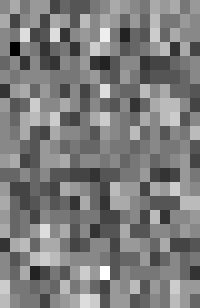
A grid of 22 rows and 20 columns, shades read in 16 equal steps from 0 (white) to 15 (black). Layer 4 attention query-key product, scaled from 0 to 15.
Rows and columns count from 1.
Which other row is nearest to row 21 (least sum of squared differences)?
14
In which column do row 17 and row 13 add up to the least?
5
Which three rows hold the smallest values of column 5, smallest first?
17, 19, 18
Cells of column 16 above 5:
16
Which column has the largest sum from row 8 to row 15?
8
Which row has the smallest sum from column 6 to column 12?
22
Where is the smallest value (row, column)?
20, 11
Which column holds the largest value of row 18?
1
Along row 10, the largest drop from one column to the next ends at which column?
6
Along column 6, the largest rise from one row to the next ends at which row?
4
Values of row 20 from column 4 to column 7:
13 11 8 10
